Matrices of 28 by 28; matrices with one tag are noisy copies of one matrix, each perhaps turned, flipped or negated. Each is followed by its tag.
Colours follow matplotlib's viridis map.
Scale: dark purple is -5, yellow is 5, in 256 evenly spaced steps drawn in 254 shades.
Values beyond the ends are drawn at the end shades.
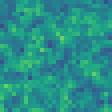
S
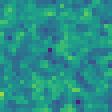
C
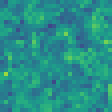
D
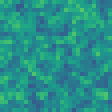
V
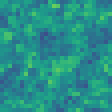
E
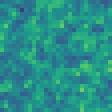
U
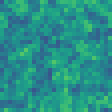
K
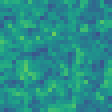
U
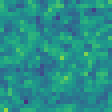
C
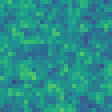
U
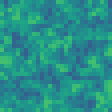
S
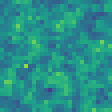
S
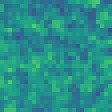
K
